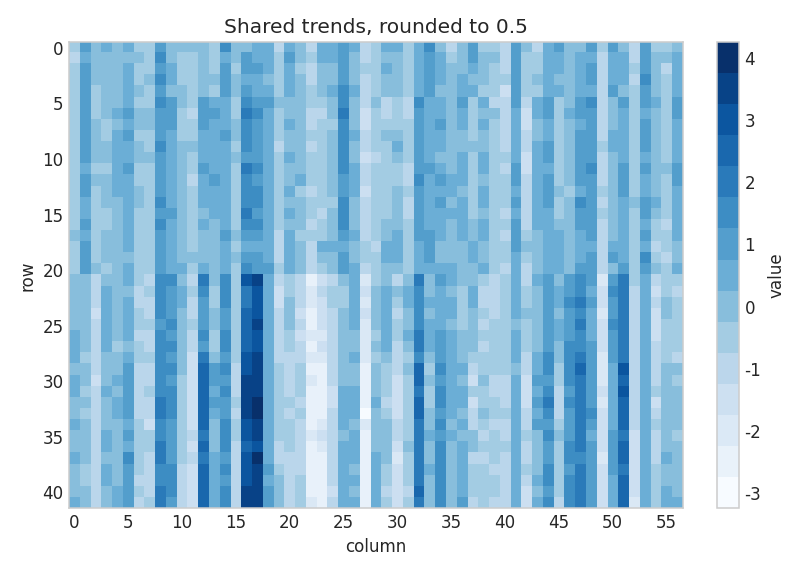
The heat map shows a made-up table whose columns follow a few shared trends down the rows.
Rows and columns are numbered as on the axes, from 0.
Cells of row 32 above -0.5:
31
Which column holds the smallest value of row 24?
22
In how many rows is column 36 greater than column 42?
36
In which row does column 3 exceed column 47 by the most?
0
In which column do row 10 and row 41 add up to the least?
27
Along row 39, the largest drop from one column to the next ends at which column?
52
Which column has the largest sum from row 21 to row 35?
17
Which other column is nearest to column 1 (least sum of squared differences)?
33
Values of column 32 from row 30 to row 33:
2.5 2 2.5 2.5
